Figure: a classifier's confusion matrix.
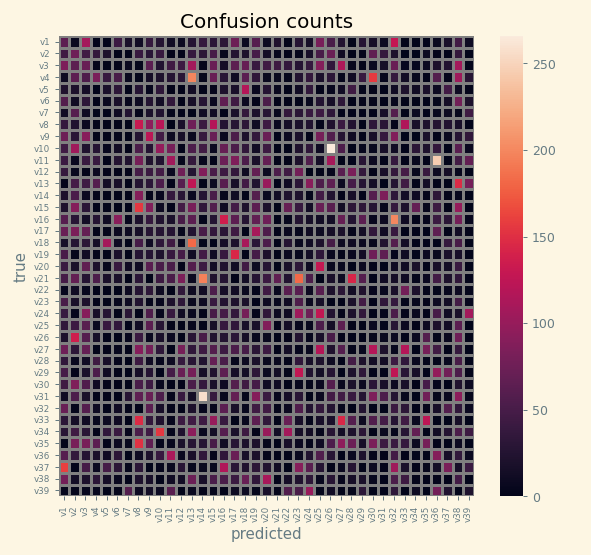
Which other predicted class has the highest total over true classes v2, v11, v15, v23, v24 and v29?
v36
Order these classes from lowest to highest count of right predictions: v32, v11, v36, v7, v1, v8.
v7, v32, v1, v36, v11, v8
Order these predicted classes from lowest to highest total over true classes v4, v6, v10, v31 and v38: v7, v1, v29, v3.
v7, v29, v3, v1
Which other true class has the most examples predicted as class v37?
v29
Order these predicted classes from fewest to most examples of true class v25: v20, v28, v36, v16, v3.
v28, v36, v16, v3, v20
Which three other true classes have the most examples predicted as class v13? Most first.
v4, v18, v3
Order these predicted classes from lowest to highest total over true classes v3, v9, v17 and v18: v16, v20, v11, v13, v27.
v16, v11, v27, v20, v13
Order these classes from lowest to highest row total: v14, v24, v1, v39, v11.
v39, v14, v1, v24, v11
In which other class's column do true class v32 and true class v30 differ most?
v2
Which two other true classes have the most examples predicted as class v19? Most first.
v17, v31
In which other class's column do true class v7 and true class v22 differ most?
v33
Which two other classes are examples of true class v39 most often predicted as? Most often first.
v24, v36
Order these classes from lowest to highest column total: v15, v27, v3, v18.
v27, v18, v15, v3
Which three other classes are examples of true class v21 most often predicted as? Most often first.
v14, v23, v28
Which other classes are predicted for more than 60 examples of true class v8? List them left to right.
v9, v10, v13, v15, v33
